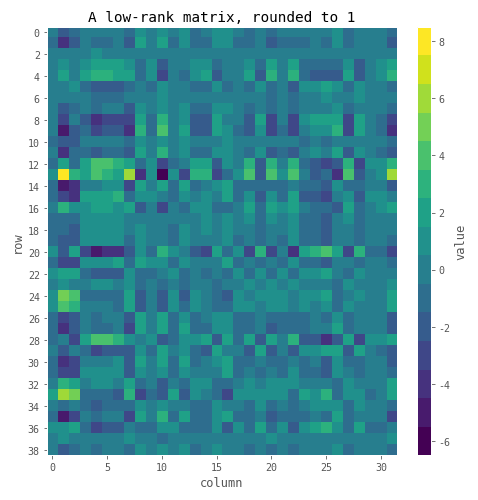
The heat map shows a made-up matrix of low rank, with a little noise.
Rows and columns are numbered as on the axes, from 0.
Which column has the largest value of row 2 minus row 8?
4
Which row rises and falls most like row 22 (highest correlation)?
36
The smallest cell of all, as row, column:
13, 10
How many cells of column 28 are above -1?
25
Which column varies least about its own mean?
29
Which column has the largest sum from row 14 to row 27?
16
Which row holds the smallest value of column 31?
9
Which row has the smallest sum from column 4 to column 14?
20
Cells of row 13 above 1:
14
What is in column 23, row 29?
1
